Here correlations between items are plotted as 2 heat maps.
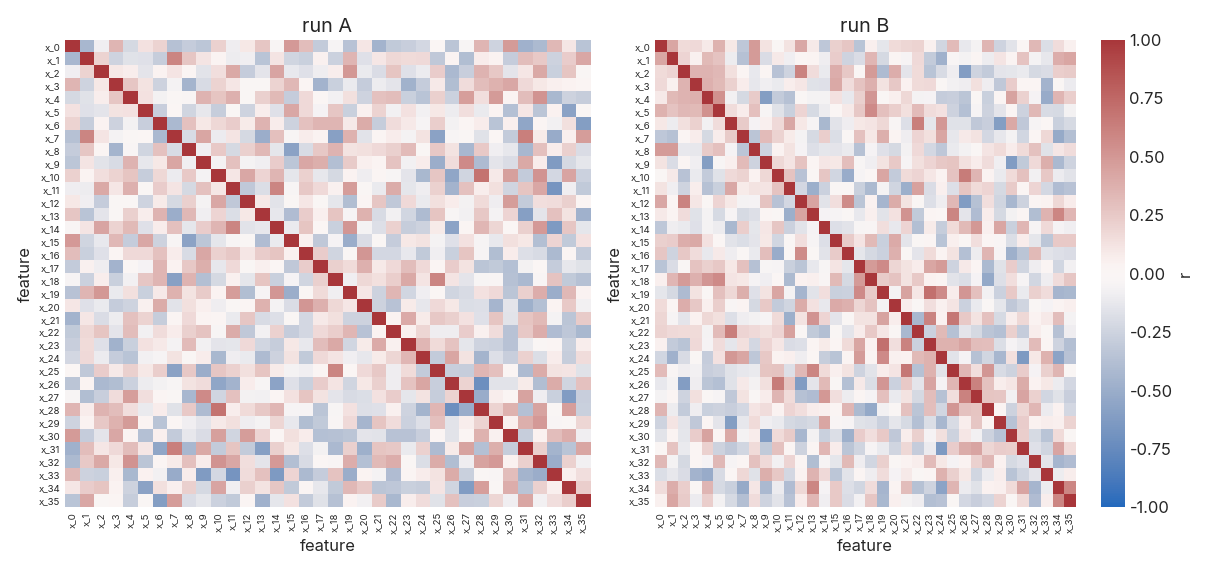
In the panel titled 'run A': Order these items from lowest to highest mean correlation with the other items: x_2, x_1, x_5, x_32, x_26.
x_26, x_5, x_1, x_2, x_32
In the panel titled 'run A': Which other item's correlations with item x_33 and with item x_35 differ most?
x_7
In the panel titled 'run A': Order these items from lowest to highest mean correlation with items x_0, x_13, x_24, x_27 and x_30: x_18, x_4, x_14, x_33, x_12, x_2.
x_2, x_14, x_18, x_4, x_12, x_33
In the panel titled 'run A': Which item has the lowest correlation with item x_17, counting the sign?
x_3
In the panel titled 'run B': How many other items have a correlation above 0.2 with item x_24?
8
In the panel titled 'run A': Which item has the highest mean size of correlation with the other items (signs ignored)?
x_31
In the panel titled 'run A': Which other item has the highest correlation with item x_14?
x_11
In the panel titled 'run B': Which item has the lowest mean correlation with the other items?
x_29
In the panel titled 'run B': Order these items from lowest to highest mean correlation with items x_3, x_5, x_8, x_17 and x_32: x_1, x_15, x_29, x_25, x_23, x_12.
x_25, x_29, x_12, x_15, x_1, x_23
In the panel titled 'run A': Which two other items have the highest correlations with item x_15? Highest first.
x_0, x_5
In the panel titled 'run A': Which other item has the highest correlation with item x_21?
x_23
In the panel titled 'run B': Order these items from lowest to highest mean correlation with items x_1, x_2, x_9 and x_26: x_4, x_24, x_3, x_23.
x_24, x_4, x_23, x_3
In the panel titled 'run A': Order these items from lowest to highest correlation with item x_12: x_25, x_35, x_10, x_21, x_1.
x_1, x_35, x_25, x_21, x_10
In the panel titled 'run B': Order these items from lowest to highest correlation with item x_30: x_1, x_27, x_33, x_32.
x_33, x_32, x_27, x_1
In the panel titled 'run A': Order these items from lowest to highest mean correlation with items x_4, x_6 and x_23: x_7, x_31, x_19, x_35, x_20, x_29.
x_35, x_7, x_31, x_29, x_19, x_20
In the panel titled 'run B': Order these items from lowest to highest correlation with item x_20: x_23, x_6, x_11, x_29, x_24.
x_11, x_29, x_6, x_24, x_23
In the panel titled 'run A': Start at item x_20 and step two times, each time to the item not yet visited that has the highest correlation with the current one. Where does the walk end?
x_9
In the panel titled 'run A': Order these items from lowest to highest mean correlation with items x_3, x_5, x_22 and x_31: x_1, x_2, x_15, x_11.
x_1, x_2, x_15, x_11
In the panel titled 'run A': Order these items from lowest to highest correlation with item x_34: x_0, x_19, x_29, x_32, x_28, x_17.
x_17, x_29, x_0, x_32, x_19, x_28
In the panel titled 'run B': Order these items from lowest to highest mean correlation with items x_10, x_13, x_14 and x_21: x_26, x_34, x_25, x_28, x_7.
x_7, x_28, x_34, x_26, x_25
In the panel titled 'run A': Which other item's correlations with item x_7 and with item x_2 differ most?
x_25
